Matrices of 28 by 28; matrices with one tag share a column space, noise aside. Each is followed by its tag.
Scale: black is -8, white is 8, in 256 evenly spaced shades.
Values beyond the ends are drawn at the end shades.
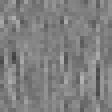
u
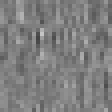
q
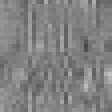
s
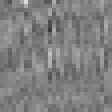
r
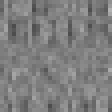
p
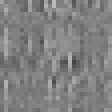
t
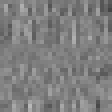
p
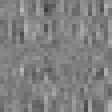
p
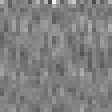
r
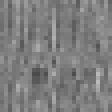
s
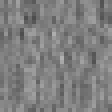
q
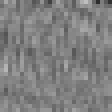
r
